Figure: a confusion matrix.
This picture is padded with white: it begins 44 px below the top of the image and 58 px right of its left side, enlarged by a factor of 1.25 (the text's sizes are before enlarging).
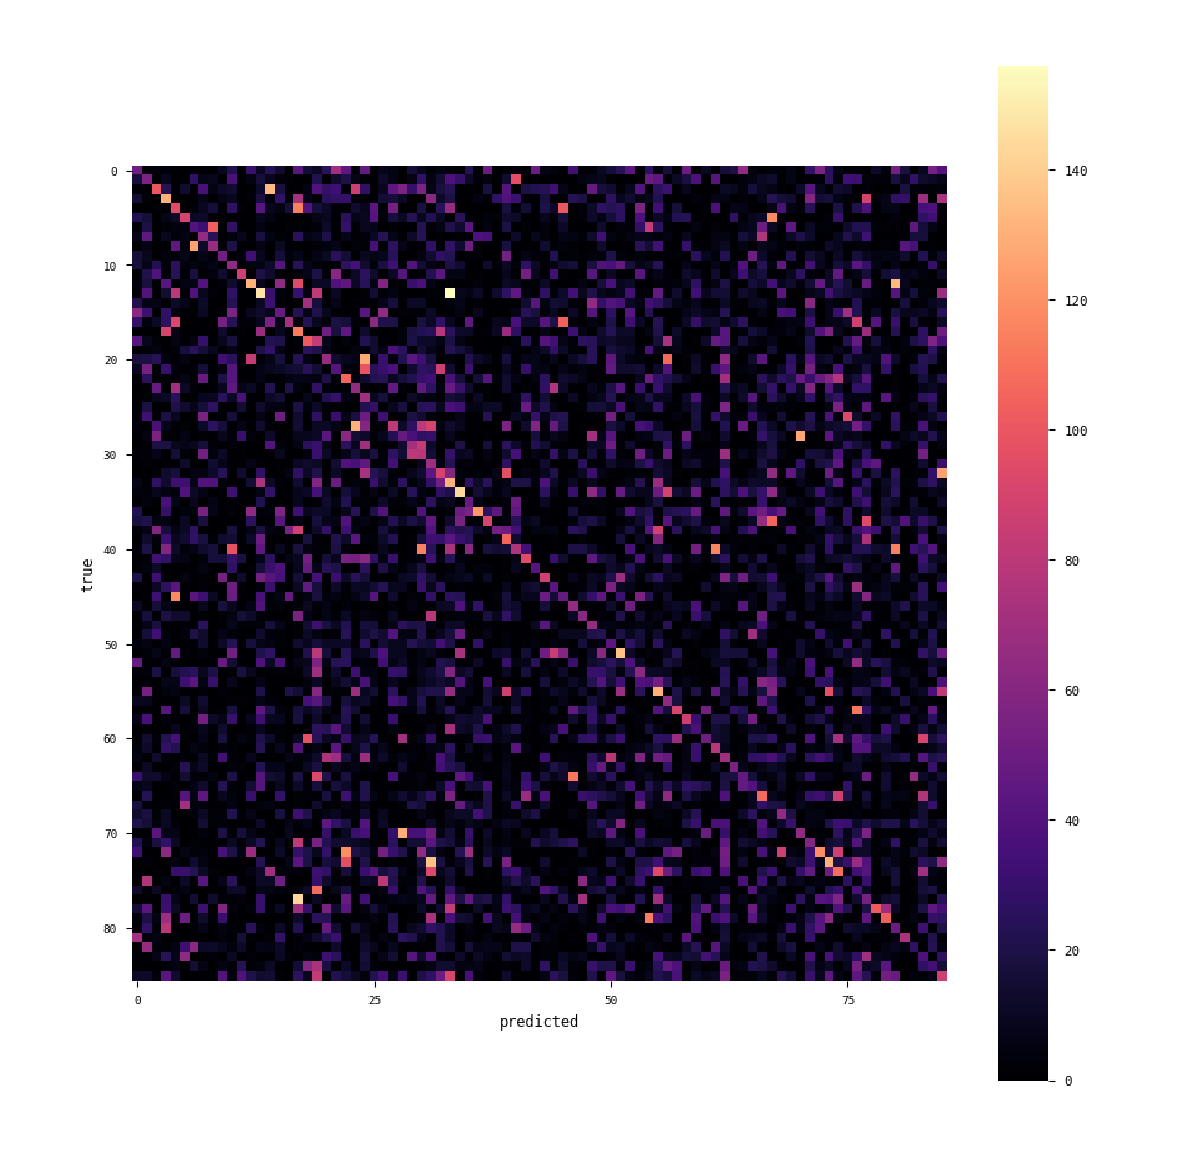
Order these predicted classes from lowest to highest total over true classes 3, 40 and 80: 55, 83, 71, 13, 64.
64, 55, 13, 71, 83
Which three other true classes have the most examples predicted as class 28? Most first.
70, 60, 2
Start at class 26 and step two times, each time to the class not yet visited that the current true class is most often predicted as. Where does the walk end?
1
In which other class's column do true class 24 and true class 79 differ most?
54
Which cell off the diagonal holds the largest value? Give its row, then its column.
13, 33
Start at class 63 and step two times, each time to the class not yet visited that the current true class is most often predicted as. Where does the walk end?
65
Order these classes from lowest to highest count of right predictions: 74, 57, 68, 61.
68, 61, 57, 74
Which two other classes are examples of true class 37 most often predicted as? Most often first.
67, 77
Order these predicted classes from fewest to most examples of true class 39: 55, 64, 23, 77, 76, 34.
64, 76, 34, 23, 55, 77
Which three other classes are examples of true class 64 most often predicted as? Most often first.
46, 19, 82
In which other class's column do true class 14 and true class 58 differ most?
18
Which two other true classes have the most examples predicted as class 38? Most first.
36, 3
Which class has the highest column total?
33
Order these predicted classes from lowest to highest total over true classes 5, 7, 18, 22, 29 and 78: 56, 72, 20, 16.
16, 72, 20, 56
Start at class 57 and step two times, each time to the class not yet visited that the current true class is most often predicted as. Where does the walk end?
19
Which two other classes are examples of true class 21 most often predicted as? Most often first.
24, 32
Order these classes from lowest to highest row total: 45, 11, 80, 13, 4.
80, 11, 45, 4, 13
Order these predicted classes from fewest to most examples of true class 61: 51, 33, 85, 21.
51, 85, 33, 21
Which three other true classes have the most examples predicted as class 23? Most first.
27, 2, 55
